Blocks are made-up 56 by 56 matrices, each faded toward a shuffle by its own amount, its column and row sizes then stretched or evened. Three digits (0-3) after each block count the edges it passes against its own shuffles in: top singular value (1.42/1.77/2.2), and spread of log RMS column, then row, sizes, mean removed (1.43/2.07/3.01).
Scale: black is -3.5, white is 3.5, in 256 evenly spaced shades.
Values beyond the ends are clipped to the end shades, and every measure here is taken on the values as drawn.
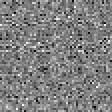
2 0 1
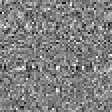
2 0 1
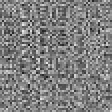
3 1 1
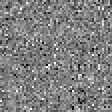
1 1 1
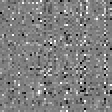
2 2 1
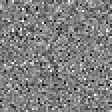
1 0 1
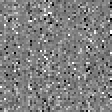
0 2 0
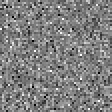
0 0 0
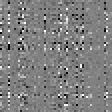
2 3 2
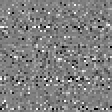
1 0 2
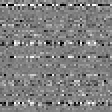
3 0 3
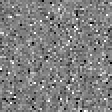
0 1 0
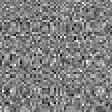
3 0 1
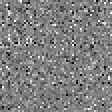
1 1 1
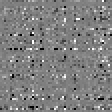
0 2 3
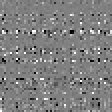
2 2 3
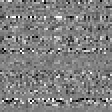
2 0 3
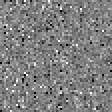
0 1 0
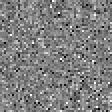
1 0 0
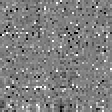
1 1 1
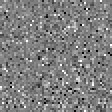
1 0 0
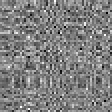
3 1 1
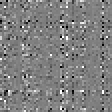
1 3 2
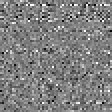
2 0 2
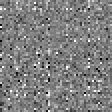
1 2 1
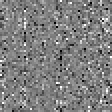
1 2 0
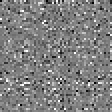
2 1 2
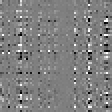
3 3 2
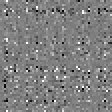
0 2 2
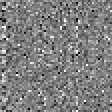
2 1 0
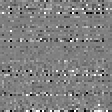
1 1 3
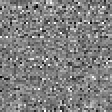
1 0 2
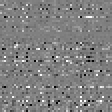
1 1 3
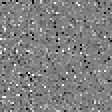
0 1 0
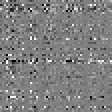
1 2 3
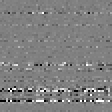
3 0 3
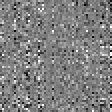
2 3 1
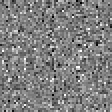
1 1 0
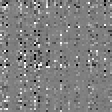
0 3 2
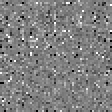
1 1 1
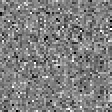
1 0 1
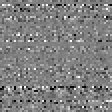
0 0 3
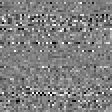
2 0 3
